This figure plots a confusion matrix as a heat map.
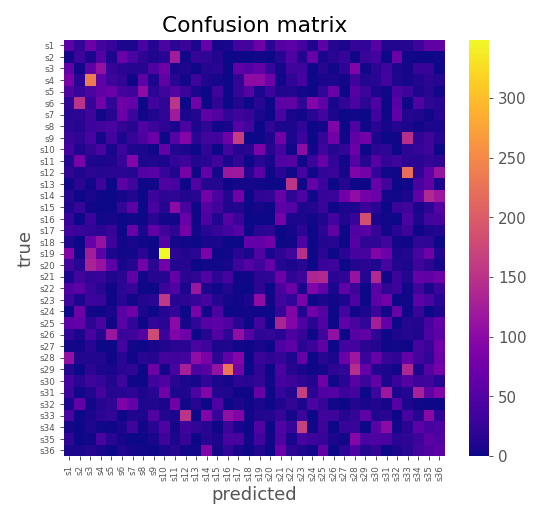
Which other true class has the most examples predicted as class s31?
s34
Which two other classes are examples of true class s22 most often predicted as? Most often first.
s13, s24
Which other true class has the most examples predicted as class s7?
s11
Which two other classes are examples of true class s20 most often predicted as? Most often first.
s3, s4
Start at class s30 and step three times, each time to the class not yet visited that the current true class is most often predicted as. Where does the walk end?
s24
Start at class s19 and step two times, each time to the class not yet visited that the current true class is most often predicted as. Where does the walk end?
s23
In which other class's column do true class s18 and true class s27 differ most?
s4
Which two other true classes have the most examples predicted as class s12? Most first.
s33, s29
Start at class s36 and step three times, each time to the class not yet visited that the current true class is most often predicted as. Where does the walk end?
s28
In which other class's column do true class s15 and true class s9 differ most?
s17
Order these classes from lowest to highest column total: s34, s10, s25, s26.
s26, s34, s25, s10
